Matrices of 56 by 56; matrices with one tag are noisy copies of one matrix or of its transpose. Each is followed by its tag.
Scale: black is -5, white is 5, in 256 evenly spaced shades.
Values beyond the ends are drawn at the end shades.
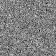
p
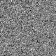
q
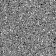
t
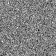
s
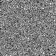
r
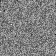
q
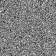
q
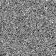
s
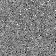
p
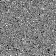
r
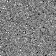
s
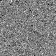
q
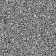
p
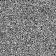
r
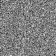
r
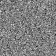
q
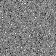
q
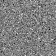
t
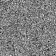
r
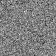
q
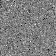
r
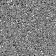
q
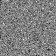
r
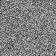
r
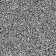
r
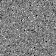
q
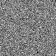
s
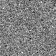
s
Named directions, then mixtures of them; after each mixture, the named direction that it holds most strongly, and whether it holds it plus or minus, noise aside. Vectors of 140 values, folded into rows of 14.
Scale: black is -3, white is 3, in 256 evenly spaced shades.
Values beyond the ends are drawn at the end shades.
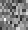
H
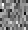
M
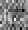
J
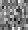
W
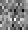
J, plus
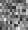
H, plus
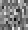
W, plus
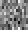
W, plus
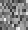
H, plus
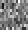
M, minus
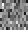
M, plus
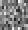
W, plus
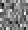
M, minus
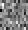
M, plus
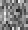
W, plus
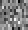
W, minus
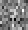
W, plus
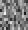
W, plus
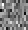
M, plus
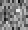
W, minus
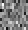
M, plus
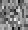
W, minus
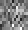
J, minus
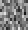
W, plus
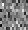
M, plus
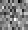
W, minus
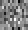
W, minus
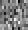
W, minus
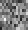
H, plus
